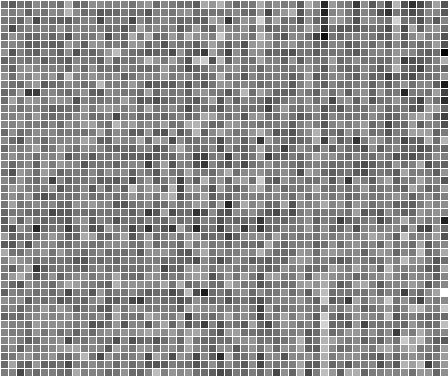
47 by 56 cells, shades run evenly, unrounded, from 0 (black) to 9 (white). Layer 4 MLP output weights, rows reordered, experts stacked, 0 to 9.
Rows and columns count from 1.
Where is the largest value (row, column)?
37, 56
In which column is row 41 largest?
41
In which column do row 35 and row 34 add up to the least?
5
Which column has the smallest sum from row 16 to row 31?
29
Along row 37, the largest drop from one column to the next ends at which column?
25
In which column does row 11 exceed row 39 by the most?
13
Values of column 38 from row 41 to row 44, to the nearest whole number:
4 5 6 6
